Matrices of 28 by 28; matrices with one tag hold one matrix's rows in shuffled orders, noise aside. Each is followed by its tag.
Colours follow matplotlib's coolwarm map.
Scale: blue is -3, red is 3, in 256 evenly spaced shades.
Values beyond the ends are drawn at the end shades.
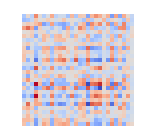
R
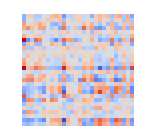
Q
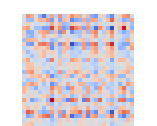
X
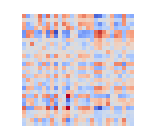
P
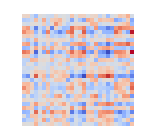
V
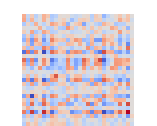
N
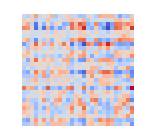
V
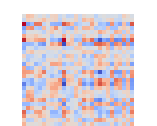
Q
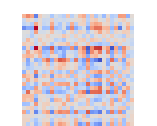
R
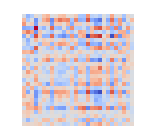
R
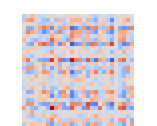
X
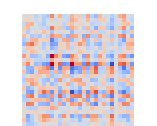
X
